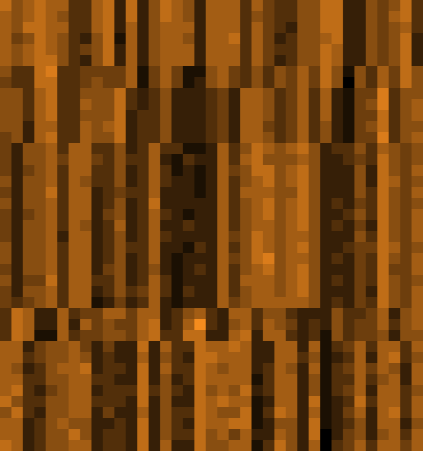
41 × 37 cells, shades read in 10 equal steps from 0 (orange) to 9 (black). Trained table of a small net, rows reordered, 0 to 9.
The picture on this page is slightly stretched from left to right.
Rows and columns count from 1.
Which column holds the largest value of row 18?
18
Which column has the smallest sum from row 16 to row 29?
34
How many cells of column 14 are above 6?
9
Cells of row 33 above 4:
17
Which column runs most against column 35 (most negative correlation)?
11
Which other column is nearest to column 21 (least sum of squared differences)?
6
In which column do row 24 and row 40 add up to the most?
29
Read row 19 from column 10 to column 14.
6 4 7 6 2
